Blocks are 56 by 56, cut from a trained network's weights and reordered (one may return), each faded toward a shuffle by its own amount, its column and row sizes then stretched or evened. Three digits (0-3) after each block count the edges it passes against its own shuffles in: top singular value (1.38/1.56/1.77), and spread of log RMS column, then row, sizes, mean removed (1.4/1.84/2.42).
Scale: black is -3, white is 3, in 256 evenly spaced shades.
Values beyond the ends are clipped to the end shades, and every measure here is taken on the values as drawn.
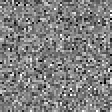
0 0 1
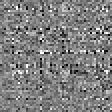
3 2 3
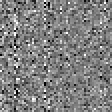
1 3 0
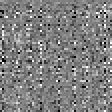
2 3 3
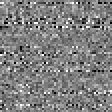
2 1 3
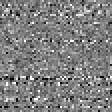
1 1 3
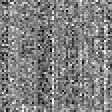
3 3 0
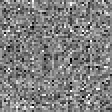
2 2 2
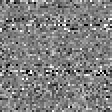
0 0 3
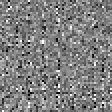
0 3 0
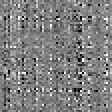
3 3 3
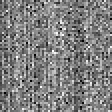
3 0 0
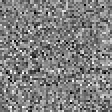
2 0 2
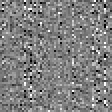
0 3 0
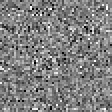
1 0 2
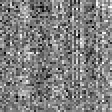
3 0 2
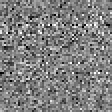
1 0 2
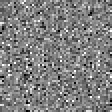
0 2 0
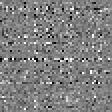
1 2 3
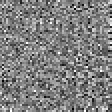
2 1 0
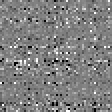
0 3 3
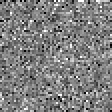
0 0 1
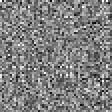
3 0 1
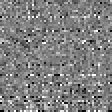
1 1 3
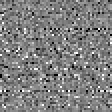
0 0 3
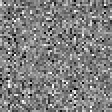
2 2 0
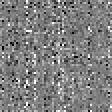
0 3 2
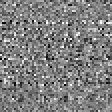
2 0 3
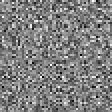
3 1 3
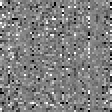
0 3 1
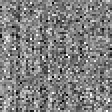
2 0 1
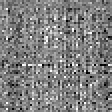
3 0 3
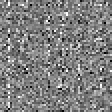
2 2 2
